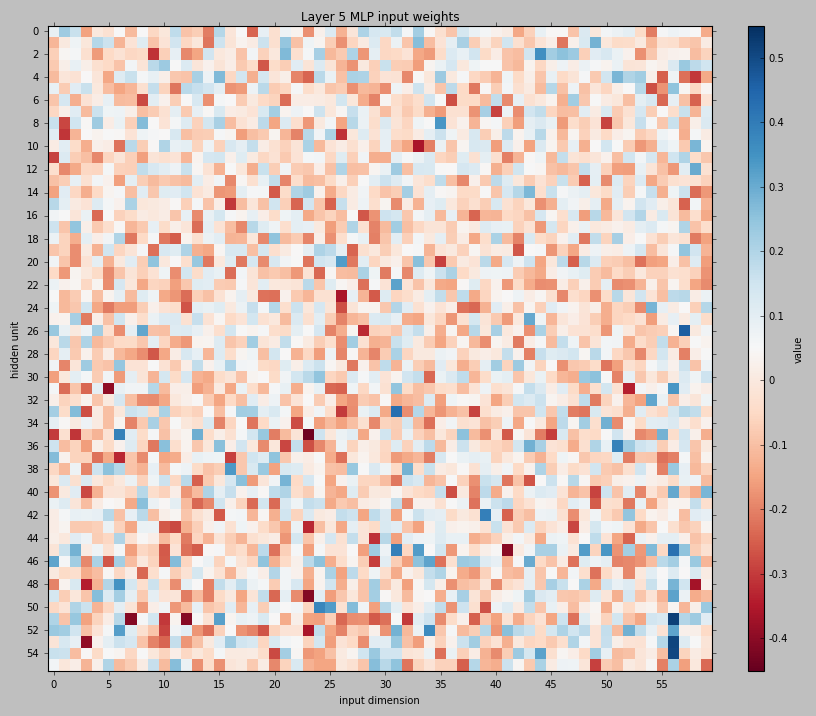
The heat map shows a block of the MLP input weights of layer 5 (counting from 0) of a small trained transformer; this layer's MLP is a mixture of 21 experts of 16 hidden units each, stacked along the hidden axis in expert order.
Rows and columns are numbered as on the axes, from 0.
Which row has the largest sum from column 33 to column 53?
52
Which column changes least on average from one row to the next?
59
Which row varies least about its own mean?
3
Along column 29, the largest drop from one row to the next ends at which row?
46
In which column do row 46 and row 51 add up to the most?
56
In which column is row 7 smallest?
40
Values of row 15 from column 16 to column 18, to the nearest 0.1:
-0.3 -0.1 0
